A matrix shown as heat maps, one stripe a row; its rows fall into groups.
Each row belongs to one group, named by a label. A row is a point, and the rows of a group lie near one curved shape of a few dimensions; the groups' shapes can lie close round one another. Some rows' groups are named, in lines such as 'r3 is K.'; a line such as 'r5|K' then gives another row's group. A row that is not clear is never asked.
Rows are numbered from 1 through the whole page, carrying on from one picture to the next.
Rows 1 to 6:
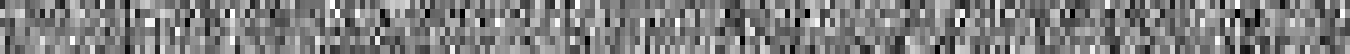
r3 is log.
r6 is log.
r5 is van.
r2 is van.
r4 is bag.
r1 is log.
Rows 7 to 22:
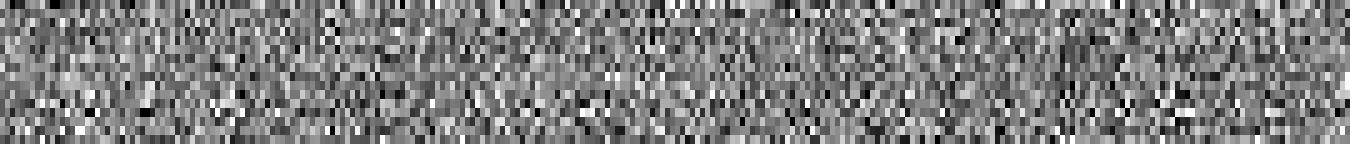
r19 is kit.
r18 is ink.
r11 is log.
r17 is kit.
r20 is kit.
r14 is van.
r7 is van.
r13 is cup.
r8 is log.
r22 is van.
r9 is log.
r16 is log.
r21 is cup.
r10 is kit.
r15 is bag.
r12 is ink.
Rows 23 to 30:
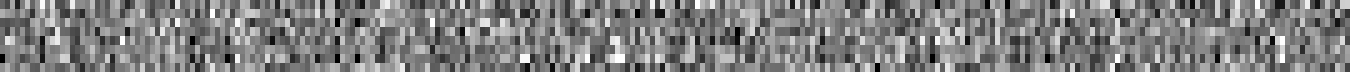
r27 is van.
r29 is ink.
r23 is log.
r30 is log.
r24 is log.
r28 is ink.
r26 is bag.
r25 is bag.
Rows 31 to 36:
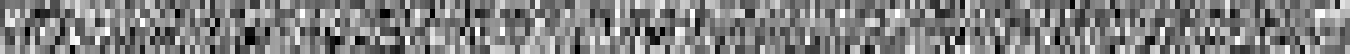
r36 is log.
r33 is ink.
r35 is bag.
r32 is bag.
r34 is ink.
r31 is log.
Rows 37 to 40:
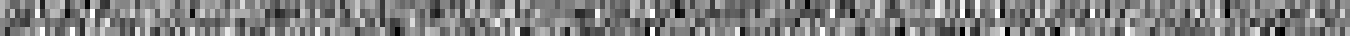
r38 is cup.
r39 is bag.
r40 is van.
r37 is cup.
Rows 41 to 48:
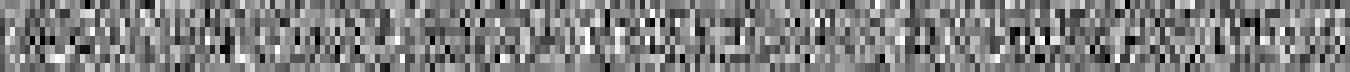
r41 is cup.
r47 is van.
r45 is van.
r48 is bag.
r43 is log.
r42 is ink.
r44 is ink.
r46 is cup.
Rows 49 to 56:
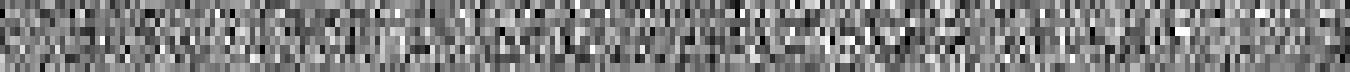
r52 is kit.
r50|van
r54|bag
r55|log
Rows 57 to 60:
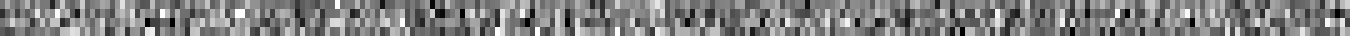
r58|bag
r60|log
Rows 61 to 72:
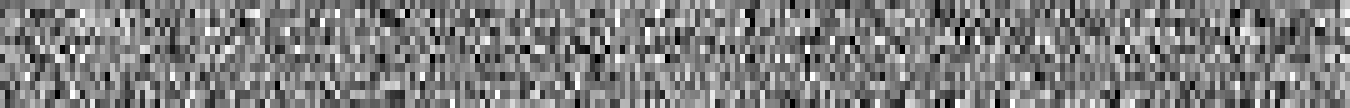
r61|log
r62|bag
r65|cup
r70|log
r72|log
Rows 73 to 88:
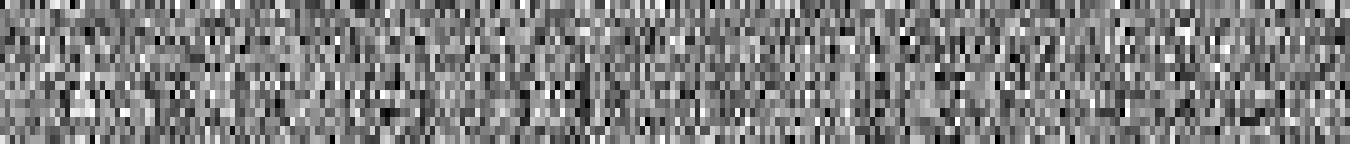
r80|van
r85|cup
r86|log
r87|van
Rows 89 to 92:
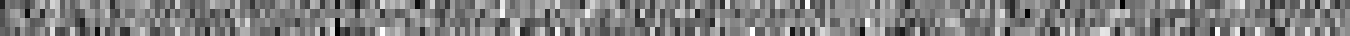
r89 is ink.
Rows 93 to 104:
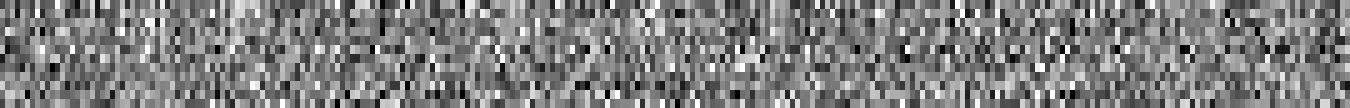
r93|bag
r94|cup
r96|van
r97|bag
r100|van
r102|log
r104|ink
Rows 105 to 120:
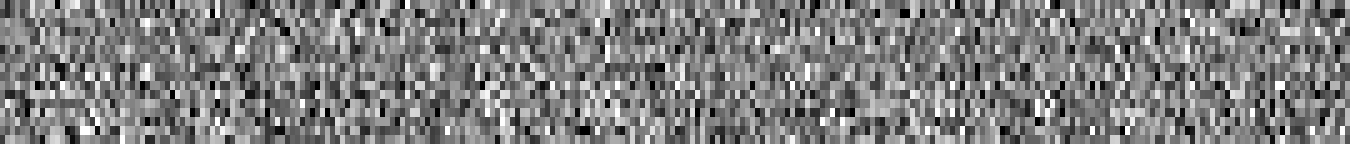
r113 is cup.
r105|bag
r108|log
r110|bag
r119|cup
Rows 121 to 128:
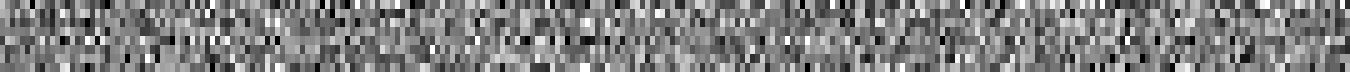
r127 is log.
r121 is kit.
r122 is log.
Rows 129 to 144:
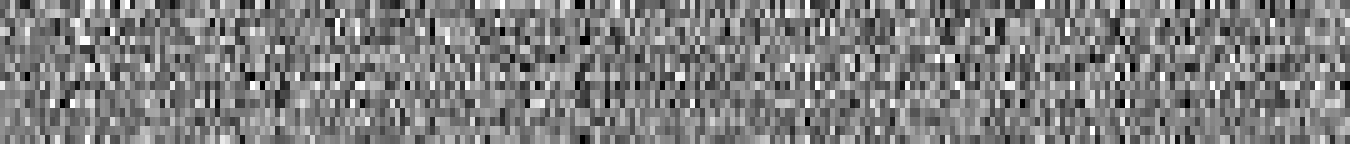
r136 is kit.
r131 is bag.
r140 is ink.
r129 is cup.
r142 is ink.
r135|log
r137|ink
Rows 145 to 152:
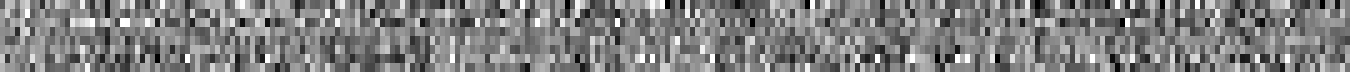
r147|cup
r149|bag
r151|log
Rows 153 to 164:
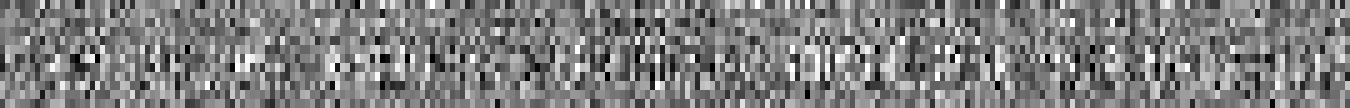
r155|log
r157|ink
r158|log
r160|kit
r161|log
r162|log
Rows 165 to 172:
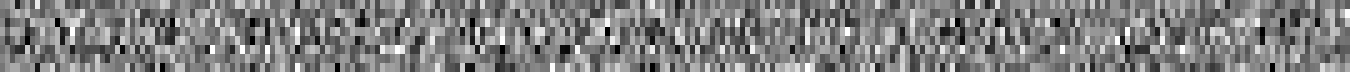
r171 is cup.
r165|cup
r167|bag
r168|ink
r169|ink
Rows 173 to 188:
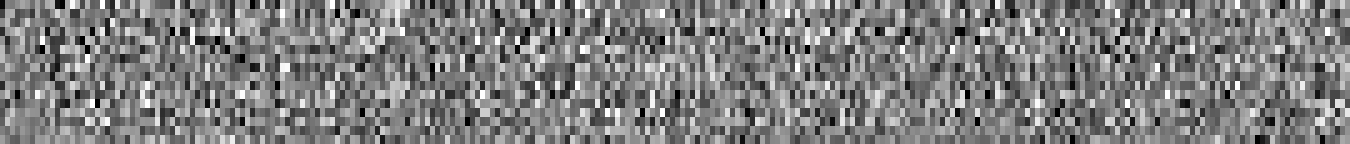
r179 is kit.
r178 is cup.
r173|log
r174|ink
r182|log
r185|bag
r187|bag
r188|van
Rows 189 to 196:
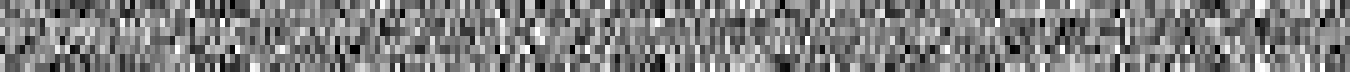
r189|van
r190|van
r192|cup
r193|ink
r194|ink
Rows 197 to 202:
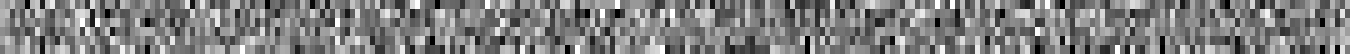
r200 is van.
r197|cup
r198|kit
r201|ink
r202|van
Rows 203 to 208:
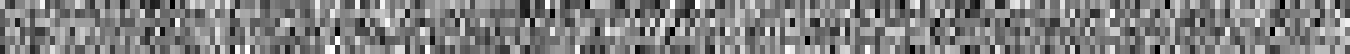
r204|log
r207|bag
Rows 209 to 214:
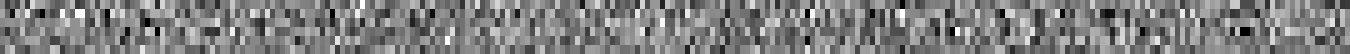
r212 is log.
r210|cup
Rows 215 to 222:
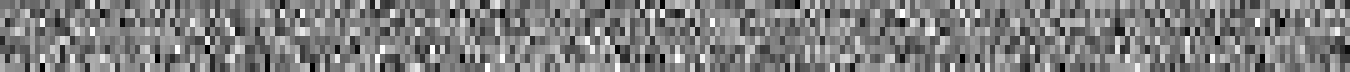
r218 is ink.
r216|ink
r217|van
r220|bag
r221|ink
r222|cup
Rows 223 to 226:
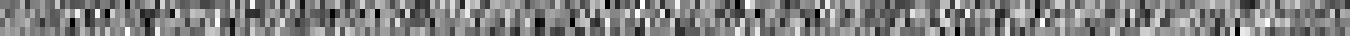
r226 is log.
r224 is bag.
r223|bag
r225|van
